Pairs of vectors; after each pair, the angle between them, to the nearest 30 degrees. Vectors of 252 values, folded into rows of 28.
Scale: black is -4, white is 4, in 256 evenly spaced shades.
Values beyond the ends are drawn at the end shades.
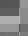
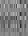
120 degrees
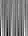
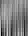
150 degrees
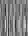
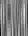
90 degrees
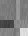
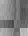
60 degrees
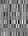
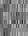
150 degrees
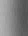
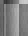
120 degrees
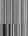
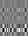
90 degrees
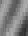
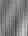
150 degrees
